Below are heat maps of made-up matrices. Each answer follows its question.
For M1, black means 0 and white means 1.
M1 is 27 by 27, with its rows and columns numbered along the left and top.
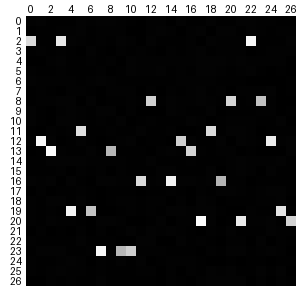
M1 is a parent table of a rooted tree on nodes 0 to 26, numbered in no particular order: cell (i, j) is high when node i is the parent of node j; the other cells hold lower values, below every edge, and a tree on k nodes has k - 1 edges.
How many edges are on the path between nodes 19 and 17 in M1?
5
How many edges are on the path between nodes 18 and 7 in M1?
6
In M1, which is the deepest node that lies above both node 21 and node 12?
8
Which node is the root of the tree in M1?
13
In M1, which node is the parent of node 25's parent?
16
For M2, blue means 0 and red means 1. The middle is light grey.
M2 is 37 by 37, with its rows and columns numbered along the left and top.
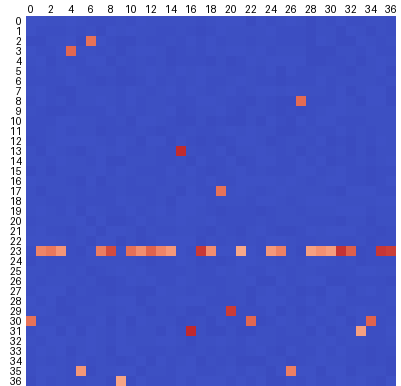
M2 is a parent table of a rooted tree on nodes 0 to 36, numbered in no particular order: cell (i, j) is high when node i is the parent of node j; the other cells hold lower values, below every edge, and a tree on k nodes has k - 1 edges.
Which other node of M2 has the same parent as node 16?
33
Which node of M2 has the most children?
23
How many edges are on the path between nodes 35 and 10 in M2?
2
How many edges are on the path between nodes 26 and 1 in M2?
3
